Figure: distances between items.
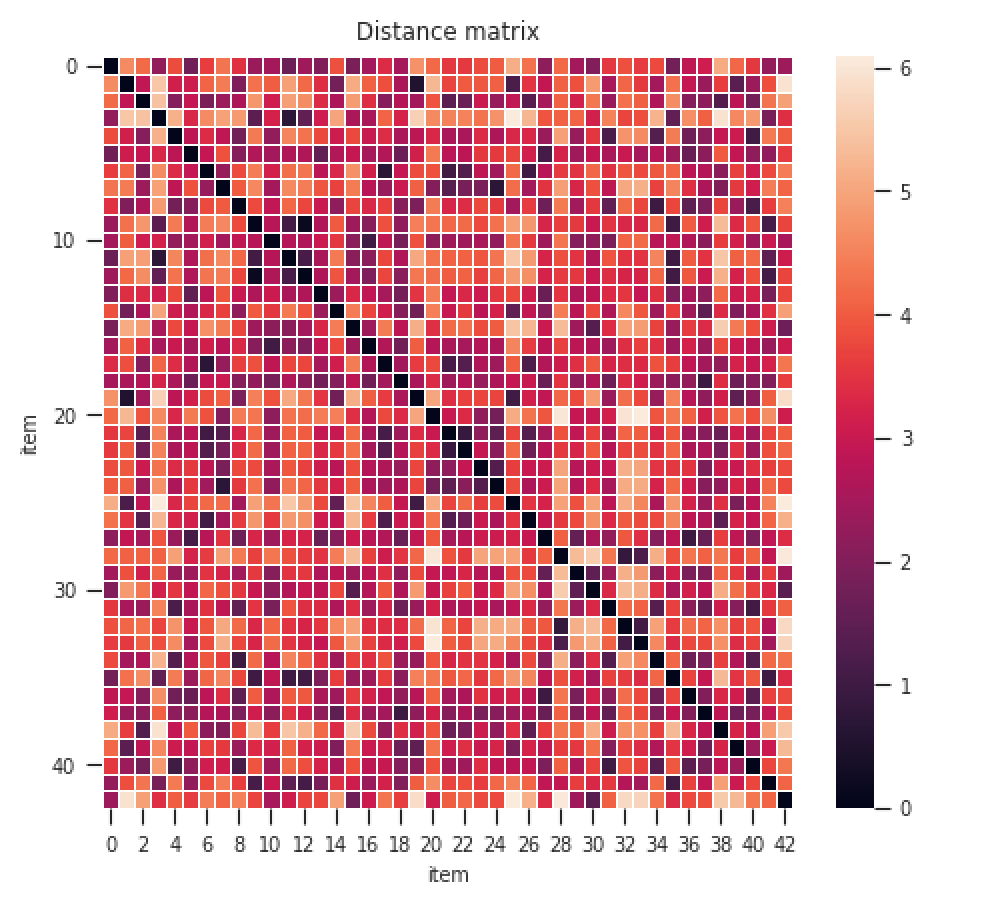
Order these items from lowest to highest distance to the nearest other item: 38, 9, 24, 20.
9, 24, 38, 20
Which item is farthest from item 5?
20
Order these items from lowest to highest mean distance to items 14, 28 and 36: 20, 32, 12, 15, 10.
32, 10, 12, 15, 20
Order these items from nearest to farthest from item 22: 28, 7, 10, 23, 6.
6, 7, 10, 23, 28
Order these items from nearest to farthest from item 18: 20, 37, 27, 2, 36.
37, 27, 36, 2, 20
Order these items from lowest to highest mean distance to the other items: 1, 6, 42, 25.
6, 1, 25, 42
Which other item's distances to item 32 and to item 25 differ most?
28
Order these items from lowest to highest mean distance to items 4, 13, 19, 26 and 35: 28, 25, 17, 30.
17, 25, 30, 28
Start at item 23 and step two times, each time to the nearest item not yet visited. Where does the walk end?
7
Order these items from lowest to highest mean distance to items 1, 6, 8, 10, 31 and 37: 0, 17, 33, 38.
17, 38, 0, 33
